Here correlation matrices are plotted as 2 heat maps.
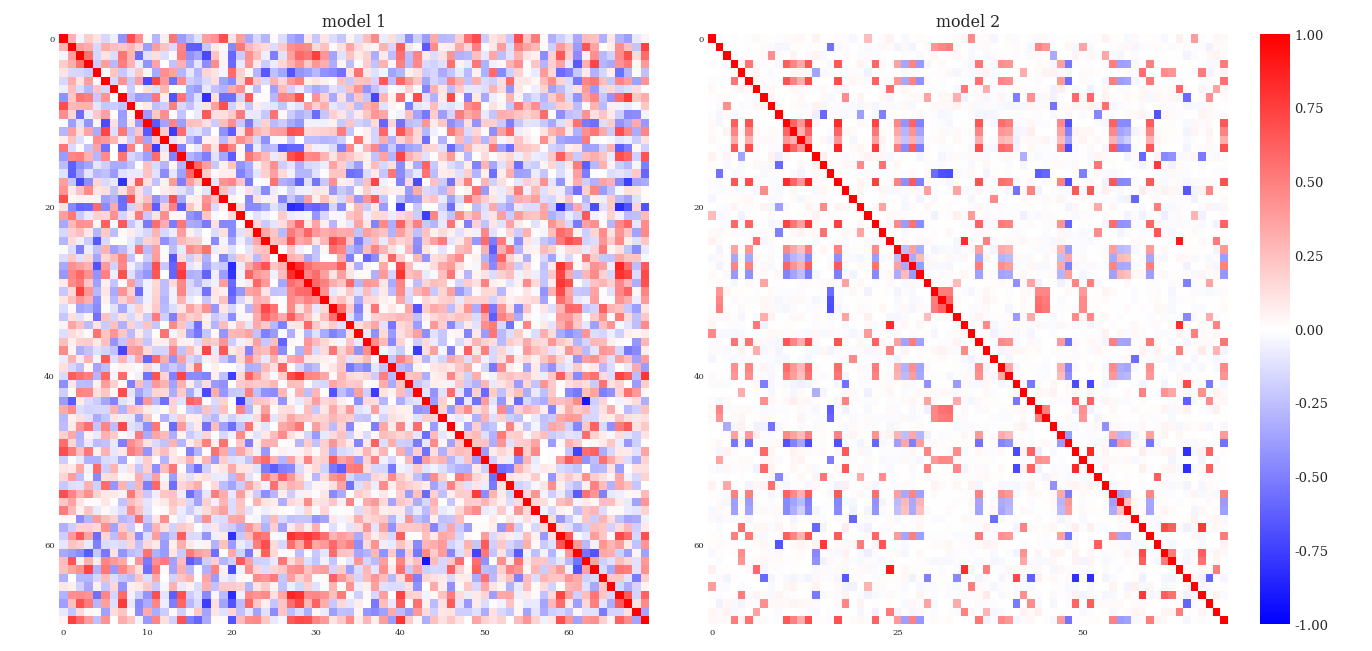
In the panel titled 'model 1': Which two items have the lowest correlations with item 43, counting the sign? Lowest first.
62, 21
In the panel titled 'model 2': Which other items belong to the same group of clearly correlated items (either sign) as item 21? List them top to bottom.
0, 35, 65
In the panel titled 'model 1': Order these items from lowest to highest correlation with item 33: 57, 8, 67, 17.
8, 57, 17, 67
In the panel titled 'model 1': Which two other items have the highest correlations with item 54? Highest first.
49, 0
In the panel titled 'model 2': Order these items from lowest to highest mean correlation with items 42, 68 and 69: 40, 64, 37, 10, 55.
55, 64, 37, 40, 10
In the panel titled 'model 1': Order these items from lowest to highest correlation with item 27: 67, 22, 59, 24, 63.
22, 63, 67, 24, 59
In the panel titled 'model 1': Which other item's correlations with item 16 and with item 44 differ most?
1
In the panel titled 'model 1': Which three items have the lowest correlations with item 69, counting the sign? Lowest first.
20, 16, 15
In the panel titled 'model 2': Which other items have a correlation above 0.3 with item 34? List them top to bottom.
6, 24, 37, 63, 68
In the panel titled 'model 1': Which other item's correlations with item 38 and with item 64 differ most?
61
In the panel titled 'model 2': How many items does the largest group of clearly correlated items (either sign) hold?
22
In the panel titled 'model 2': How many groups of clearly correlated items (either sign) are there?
9
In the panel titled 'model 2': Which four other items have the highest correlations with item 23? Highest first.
60, 15, 52, 20
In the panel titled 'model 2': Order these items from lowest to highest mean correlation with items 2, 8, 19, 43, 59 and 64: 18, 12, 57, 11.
57, 18, 12, 11
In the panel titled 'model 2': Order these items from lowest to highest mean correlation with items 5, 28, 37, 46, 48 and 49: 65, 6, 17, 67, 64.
64, 17, 65, 6, 67
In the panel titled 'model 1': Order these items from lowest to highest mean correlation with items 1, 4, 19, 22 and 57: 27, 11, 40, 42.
27, 42, 11, 40
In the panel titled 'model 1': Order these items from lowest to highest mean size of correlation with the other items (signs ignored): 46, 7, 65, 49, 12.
65, 12, 49, 46, 7
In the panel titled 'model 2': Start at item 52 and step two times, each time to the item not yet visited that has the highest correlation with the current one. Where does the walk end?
15
